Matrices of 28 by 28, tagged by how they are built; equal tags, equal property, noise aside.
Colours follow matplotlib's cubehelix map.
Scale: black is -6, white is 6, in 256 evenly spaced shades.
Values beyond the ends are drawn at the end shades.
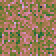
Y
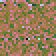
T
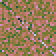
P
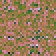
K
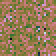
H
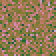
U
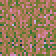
K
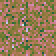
H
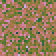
Y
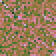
P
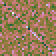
P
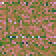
T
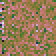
H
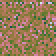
T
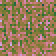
Y
